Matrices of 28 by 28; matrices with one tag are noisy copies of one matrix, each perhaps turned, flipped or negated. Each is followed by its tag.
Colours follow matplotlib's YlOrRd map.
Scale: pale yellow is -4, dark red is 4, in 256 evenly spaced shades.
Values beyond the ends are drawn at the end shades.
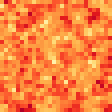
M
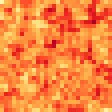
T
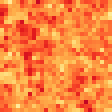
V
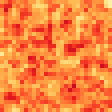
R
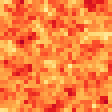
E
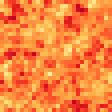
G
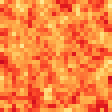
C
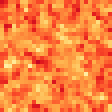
R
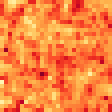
V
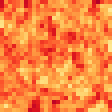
V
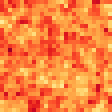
V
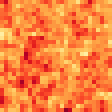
V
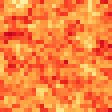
E
